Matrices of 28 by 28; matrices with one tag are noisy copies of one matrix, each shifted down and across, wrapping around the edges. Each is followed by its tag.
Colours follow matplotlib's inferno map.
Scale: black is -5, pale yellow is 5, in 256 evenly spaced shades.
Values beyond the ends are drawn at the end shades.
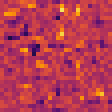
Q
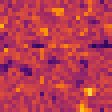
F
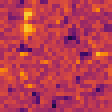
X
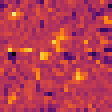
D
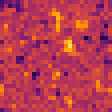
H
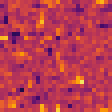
Q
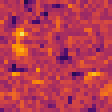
X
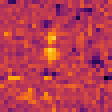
X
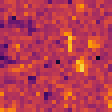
H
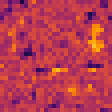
X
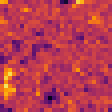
X
